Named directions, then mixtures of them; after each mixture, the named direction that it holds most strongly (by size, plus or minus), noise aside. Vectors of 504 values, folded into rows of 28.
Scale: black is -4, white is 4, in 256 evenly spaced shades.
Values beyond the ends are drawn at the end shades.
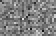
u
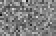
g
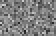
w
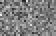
g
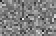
u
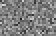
w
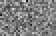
g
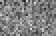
g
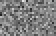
g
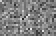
u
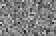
w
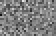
g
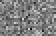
u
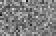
g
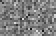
u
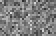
u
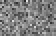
g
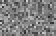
w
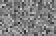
w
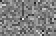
u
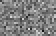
u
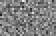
g
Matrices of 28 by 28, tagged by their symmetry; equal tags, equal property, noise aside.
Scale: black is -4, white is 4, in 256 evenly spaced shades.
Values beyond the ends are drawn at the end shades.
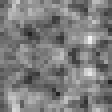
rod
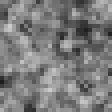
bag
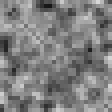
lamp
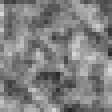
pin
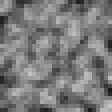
lamp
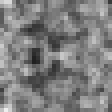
rod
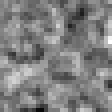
pin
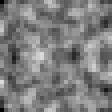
rod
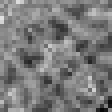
lamp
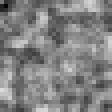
lamp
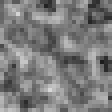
bag
